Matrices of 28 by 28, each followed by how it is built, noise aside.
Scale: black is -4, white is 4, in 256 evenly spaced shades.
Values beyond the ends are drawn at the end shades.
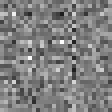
low rank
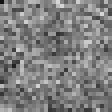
smooth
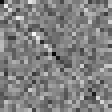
diagonal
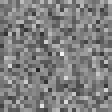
noise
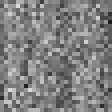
blocks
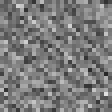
Toeplitz
